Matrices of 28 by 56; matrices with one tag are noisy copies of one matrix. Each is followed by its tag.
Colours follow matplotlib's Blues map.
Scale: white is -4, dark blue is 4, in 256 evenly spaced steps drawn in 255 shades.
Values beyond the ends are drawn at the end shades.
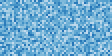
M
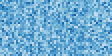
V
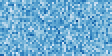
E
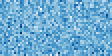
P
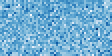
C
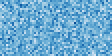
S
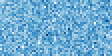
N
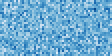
P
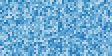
V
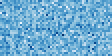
M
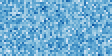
V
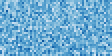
P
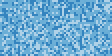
C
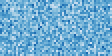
P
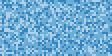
S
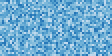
S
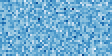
S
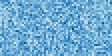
S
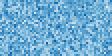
C
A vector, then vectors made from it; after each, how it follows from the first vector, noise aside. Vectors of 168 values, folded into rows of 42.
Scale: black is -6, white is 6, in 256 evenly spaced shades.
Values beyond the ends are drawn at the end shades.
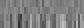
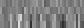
negated.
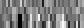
scaled up.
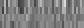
reversed, negated.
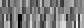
scaled up.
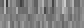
reversed, negated.
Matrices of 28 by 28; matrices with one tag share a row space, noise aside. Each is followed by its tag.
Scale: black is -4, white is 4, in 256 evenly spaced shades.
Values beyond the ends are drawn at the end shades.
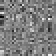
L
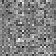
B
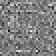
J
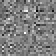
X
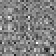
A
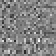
X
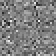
X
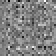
B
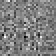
X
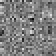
L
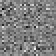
X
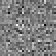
B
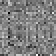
J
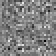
B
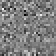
X
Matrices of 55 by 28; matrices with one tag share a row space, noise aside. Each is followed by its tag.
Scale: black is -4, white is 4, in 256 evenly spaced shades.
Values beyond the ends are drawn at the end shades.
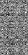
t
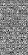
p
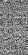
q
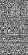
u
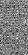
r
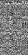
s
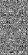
p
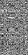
t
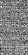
r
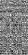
s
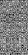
p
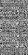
r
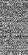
q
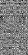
p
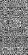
q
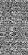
s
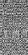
q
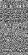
q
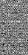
u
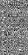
u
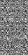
t
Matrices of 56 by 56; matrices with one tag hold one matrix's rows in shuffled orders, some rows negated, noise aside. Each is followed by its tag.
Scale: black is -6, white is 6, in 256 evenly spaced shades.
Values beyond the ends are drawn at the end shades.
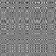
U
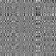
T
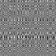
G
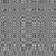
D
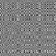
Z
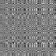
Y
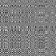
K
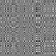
T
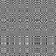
U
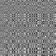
Y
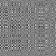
K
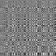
Y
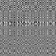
G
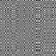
T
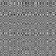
G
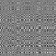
Z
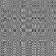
D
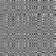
Y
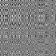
K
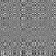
D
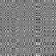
T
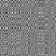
K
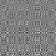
U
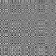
K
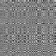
Y
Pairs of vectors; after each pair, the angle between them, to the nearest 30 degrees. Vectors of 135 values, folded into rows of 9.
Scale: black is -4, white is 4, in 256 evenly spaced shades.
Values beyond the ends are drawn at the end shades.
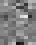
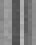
90 degrees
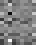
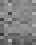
30 degrees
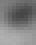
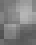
150 degrees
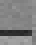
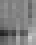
60 degrees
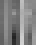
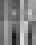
30 degrees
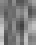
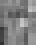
120 degrees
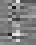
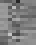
150 degrees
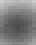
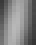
120 degrees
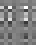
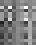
30 degrees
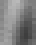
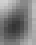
90 degrees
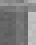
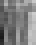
30 degrees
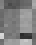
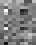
120 degrees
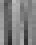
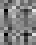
60 degrees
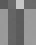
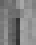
60 degrees
